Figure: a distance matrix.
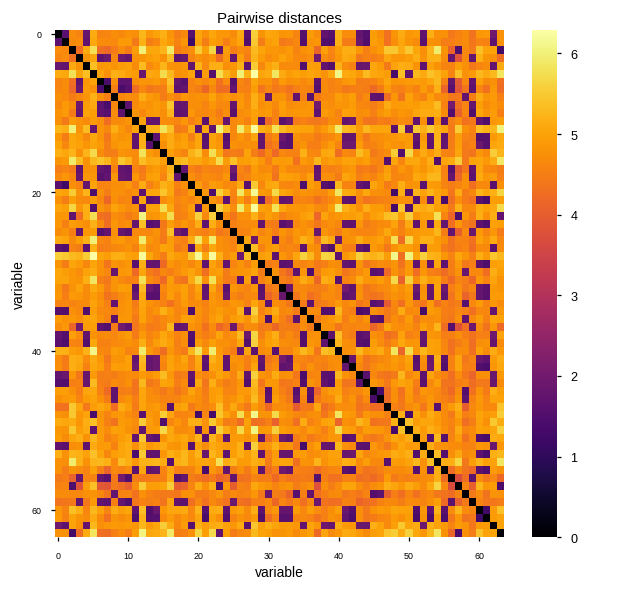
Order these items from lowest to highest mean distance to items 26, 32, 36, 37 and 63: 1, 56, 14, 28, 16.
56, 14, 28, 1, 16
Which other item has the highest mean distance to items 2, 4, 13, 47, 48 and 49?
28
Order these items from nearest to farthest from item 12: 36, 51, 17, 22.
22, 17, 36, 51
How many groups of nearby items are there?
9
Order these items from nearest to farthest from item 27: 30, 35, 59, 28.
35, 59, 30, 28
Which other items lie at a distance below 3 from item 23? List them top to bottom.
2, 57, 63
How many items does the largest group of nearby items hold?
15
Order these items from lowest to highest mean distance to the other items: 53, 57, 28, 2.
53, 57, 2, 28
